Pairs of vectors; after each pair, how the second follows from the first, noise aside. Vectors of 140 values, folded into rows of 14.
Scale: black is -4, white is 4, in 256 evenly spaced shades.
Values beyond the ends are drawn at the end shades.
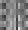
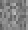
wrapped around, negated, shrunk.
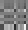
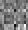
copied.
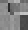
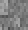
reversed, negated, shrunk.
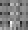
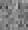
reversed, shrunk.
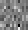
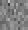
reversed, shrunk.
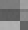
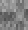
wrapped around, negated, shrunk.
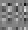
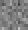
wrapped around, negated, shrunk.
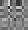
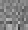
reversed, negated, shrunk.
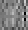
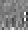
negated, partly zeroed.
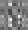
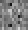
negated, partly zeroed.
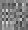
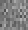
reversed, shrunk.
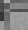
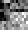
scaled up.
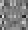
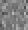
reversed, shrunk.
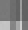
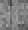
wrapped around, negated, shrunk.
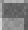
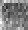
copied.
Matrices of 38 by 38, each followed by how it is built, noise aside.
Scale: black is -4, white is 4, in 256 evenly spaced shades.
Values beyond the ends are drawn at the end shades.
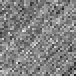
Hankel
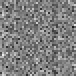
repeating rows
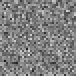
repeating columns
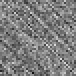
Toeplitz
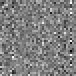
uneven columns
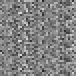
repeating rows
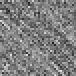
Toeplitz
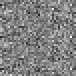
repeating rows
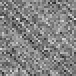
Toeplitz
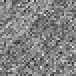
Hankel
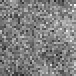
smooth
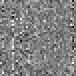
uneven columns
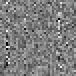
uneven columns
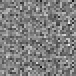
repeating rows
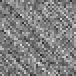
Toeplitz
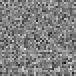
repeating columns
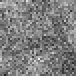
smooth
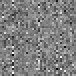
uneven columns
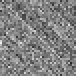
Toeplitz
